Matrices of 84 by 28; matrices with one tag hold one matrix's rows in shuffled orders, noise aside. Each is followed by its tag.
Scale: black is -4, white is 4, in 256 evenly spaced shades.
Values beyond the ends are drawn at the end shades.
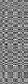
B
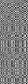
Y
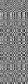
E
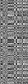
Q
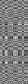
B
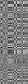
Q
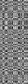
B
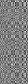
Y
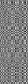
Y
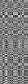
B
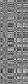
Q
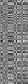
Q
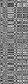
Q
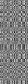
E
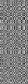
E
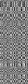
E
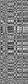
Q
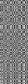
E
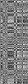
Q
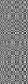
Y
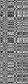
Q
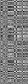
Q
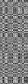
B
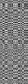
B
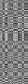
B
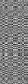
B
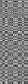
B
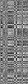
Q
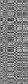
Q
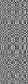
Y
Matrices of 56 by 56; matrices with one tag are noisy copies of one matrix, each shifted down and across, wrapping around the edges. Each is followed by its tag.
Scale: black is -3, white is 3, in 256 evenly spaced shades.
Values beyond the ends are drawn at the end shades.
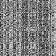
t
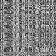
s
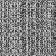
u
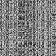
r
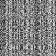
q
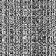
r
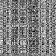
t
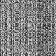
r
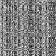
q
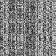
t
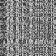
s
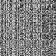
r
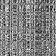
r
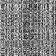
r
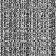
u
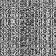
r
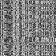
s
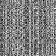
u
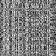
s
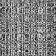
r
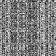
t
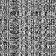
s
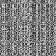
u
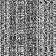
t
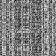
t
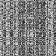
t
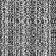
q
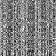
q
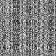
q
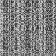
q
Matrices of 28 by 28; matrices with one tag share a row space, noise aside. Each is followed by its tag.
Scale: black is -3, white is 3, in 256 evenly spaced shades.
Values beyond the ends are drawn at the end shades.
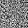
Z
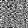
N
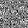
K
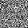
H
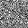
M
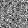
Z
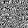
Z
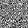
M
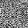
K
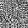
K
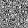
Z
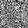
H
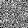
K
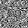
H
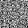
Z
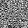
H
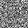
H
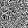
Z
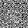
H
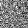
K
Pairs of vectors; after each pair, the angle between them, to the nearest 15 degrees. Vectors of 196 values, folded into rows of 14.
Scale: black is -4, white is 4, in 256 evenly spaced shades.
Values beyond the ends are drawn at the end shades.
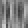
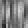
165 degrees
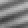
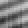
15 degrees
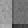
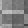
60 degrees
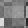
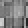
30 degrees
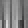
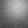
90 degrees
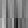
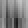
45 degrees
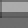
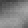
105 degrees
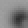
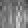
135 degrees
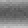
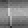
150 degrees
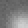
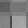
45 degrees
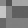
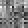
60 degrees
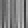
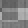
75 degrees
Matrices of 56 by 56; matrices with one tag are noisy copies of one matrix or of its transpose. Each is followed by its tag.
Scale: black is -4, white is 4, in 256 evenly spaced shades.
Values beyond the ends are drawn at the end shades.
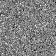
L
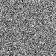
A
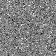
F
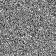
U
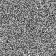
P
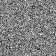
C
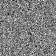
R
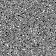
C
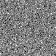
P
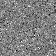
A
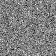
P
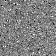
C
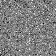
U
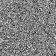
P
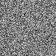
L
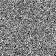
P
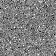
P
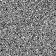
U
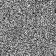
A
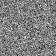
L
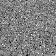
L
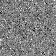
R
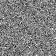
P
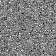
U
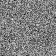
L
